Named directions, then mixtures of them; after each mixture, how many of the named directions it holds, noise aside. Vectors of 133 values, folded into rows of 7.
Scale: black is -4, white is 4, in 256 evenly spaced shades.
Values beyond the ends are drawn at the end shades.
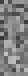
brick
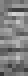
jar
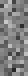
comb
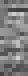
one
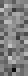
three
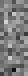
three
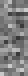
two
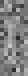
two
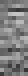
one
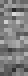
two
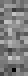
three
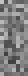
one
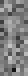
two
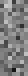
one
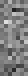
two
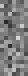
one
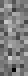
three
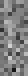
two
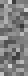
three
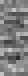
two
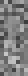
one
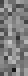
two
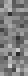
three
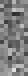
two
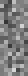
one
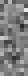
three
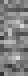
two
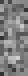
two
